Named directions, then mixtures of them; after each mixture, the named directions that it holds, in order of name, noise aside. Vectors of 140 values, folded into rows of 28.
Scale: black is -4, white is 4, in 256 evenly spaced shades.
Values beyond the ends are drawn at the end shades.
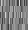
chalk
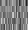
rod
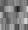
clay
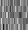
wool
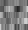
clay.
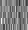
rod, wool.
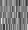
rod, wool.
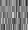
rod.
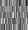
rod.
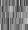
chalk, clay.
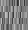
chalk, wool.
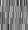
chalk.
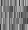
chalk, clay.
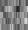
clay, rod.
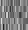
wool.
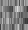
chalk, clay.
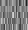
rod.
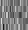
wool.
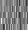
rod, wool.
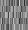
chalk, wool.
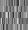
chalk, wool.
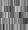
clay, wool.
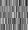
rod.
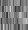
clay, wool.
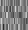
wool.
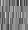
chalk.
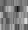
clay.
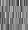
chalk.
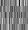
chalk.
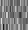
wool.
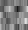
clay.
